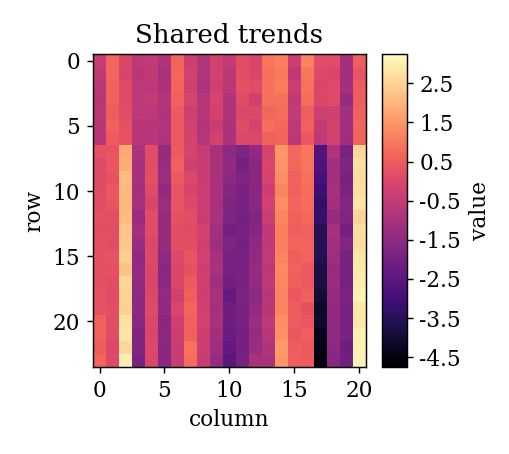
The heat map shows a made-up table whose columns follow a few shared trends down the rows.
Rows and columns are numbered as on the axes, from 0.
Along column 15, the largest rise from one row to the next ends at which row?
7
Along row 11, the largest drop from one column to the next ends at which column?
17
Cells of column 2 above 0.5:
17
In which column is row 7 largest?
20
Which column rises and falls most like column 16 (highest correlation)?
6
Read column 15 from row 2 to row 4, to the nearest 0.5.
-0.5 -0.5 -0.5
